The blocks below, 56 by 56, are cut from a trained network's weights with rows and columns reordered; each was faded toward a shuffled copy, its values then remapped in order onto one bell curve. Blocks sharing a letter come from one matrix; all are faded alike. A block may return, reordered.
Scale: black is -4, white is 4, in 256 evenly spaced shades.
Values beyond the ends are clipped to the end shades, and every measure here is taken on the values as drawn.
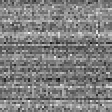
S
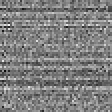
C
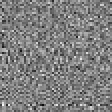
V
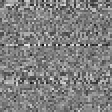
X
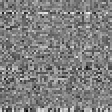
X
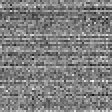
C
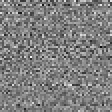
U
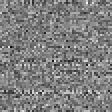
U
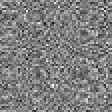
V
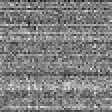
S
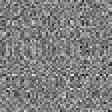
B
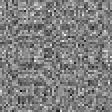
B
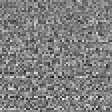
U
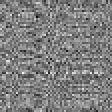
B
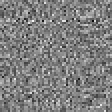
V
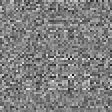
X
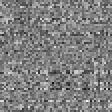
U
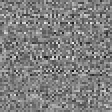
U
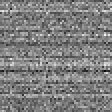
C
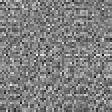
B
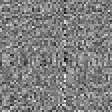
V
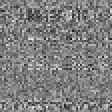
X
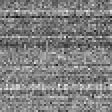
S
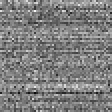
C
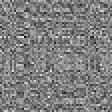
B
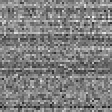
C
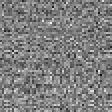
B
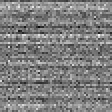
S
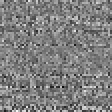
U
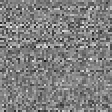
U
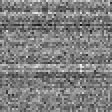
C
